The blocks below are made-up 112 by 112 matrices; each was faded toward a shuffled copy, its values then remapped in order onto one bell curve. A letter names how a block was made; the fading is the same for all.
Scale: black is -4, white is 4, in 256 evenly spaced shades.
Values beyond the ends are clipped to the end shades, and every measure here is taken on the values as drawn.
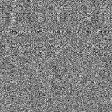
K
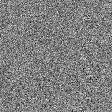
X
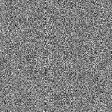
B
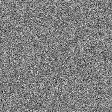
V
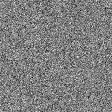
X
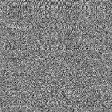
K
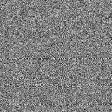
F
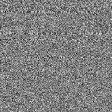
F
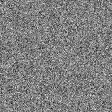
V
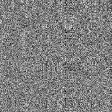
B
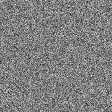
V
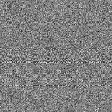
K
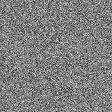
X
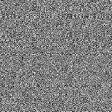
K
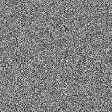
B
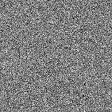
V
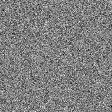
V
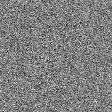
V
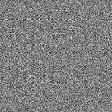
F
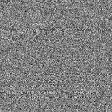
F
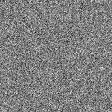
V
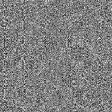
B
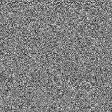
F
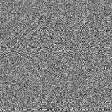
K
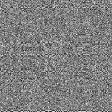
K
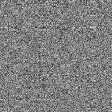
F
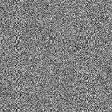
B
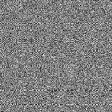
K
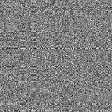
K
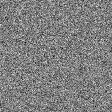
V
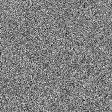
X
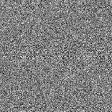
F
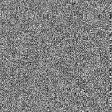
B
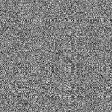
K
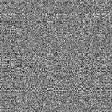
K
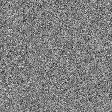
X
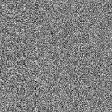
B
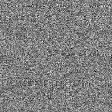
F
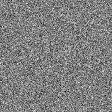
V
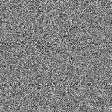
F
